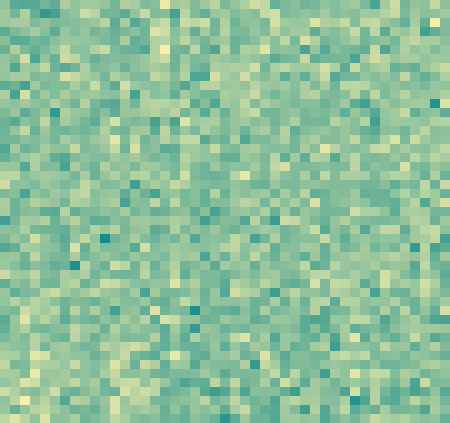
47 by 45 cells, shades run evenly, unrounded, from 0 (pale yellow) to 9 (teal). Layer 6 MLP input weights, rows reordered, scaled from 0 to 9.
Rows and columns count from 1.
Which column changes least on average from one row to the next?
9
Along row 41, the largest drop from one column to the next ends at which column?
27
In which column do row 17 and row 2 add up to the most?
18
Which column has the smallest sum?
36
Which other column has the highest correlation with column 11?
20
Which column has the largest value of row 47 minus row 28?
23
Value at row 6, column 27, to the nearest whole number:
1
